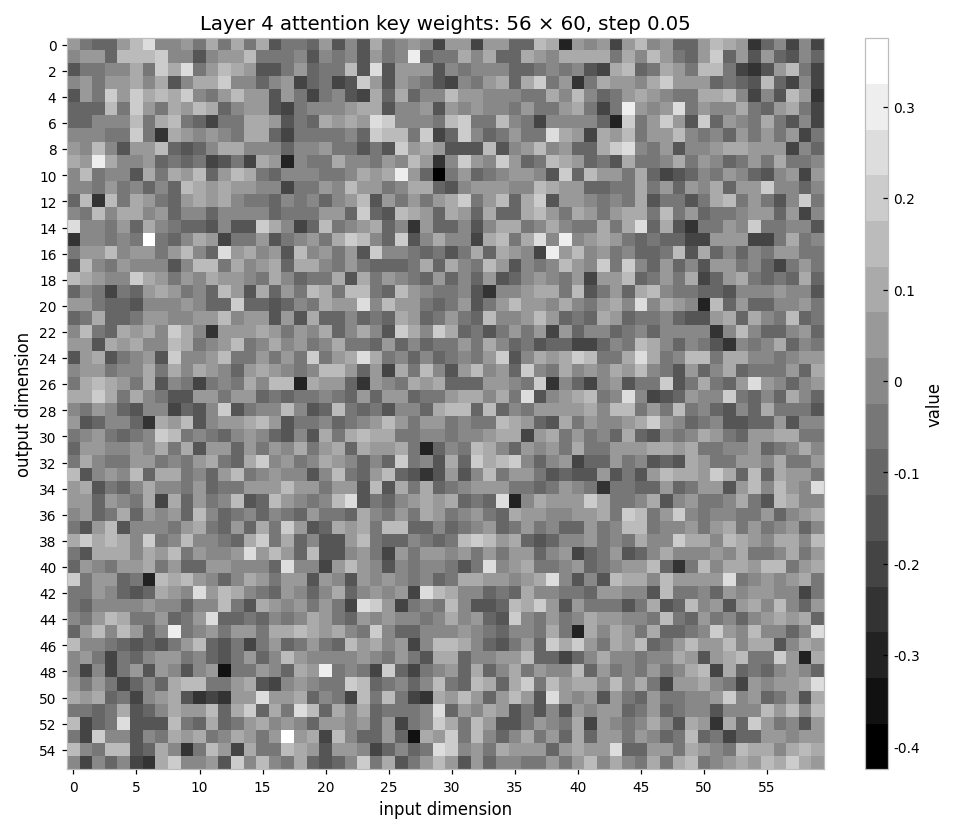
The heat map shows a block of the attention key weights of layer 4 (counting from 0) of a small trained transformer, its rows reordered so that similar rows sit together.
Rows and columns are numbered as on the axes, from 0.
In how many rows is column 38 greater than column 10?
24
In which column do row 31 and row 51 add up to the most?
18
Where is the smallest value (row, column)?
10, 29
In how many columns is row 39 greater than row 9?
27
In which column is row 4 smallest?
59
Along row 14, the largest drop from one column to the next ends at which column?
46
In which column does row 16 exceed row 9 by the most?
12
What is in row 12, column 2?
-0.25
